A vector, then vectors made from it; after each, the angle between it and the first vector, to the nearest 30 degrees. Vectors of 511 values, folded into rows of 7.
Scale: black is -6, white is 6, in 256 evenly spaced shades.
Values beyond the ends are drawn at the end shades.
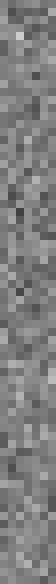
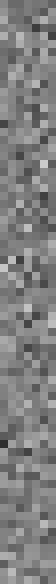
60 degrees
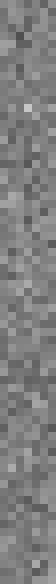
120 degrees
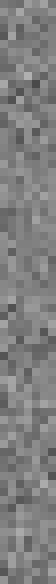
90 degrees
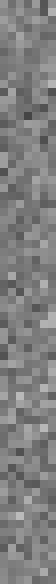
60 degrees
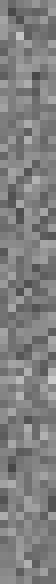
30 degrees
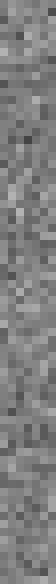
150 degrees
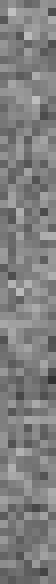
150 degrees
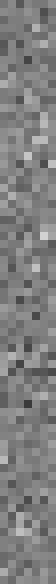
90 degrees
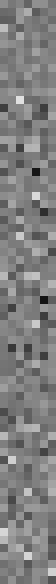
90 degrees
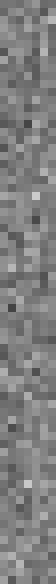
90 degrees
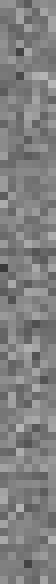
120 degrees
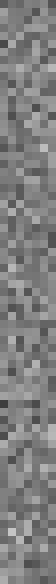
90 degrees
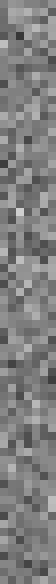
150 degrees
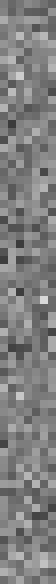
60 degrees
